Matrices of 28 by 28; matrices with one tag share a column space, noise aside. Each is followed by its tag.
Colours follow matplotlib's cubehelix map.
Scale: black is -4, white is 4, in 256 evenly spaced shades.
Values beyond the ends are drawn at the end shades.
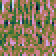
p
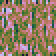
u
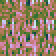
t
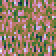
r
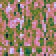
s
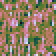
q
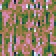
q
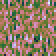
r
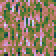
s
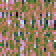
t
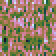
u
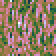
p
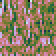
p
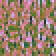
t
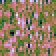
t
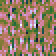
u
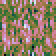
u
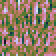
p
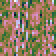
t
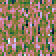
u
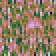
u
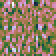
r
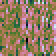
u
